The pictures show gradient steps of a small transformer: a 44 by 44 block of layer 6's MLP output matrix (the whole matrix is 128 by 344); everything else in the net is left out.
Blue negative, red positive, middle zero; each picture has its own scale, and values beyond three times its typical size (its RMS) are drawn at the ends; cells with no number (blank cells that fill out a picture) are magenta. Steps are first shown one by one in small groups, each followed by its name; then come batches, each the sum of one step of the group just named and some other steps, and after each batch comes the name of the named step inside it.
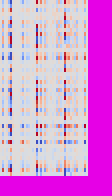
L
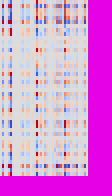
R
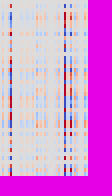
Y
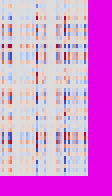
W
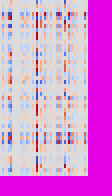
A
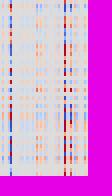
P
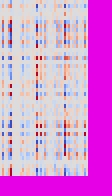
L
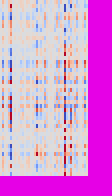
P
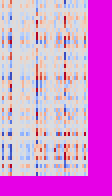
A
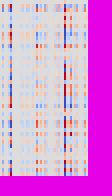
Y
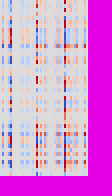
L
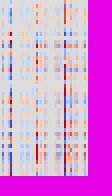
Y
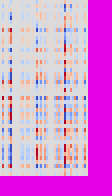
P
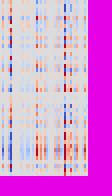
P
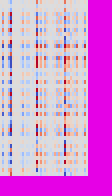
L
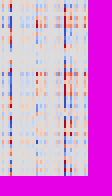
Y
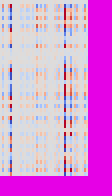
Y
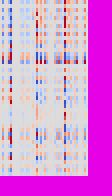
A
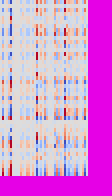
W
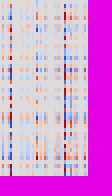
Y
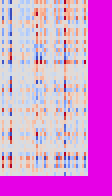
A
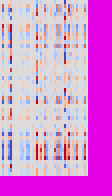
A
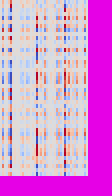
R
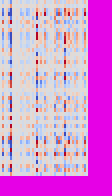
A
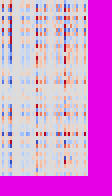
L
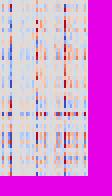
W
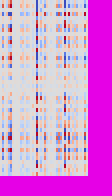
A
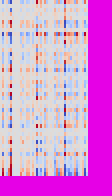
L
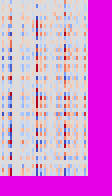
L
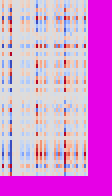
R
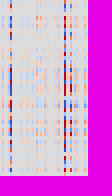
Y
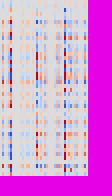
W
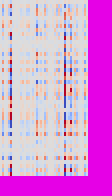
Y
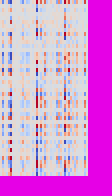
L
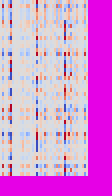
R
